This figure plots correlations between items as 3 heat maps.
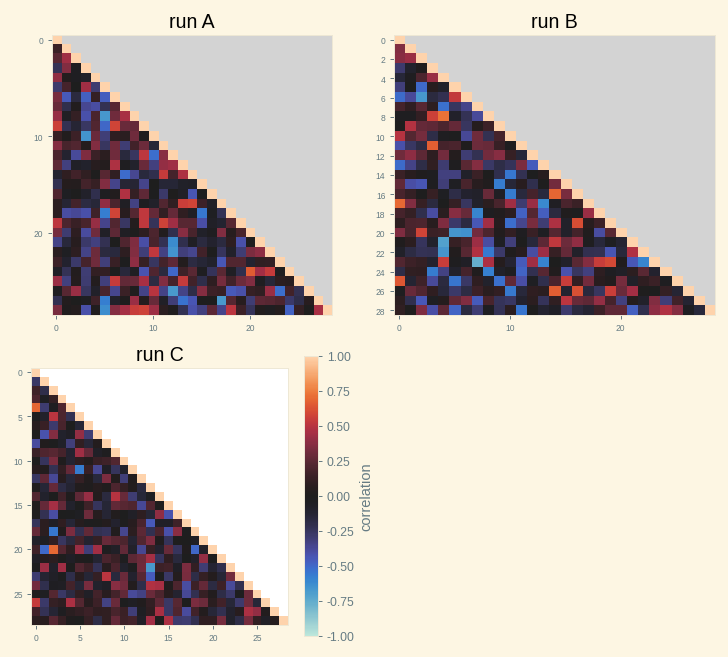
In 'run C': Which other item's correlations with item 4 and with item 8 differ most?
0
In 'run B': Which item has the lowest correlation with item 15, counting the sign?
9
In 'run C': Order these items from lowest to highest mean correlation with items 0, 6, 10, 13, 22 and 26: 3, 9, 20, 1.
1, 20, 3, 9
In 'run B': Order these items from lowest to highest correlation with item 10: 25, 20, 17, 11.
11, 20, 25, 17
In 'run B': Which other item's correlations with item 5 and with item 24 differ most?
28
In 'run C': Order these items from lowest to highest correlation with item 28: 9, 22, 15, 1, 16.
16, 22, 1, 9, 15
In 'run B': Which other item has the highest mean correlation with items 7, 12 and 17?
0
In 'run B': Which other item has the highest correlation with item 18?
23
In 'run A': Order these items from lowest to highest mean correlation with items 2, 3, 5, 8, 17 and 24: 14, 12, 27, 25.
27, 12, 25, 14
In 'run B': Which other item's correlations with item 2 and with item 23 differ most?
7
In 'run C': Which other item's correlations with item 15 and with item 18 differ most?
2
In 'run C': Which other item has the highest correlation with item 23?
8
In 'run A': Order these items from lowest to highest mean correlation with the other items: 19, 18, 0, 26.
26, 18, 19, 0
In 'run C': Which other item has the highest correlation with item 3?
22
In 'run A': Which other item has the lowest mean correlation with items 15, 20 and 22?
12
